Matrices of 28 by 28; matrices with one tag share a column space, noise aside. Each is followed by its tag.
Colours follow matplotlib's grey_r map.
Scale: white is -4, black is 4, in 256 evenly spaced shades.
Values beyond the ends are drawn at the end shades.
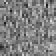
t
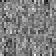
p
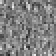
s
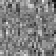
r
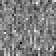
s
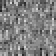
s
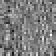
s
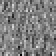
s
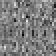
t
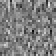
r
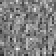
s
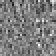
r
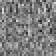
r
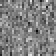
p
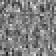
s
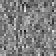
s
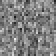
p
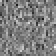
t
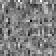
r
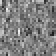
r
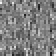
s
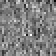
r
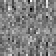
p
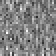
s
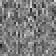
t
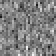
s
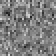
t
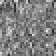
r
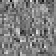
r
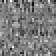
r
